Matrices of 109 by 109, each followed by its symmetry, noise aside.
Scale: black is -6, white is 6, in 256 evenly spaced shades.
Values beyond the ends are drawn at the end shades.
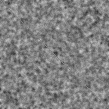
symmetric across the other diagonal.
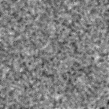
symmetric.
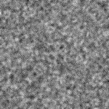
symmetric across the other diagonal.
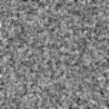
antisymmetric.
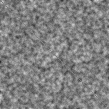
symmetric.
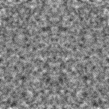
mirrored left to right.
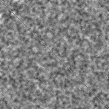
symmetric.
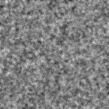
antisymmetric.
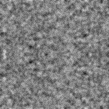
mirrored top to bottom.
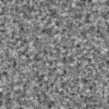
antisymmetric.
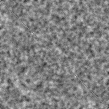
symmetric across the other diagonal.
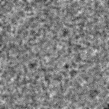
symmetric.
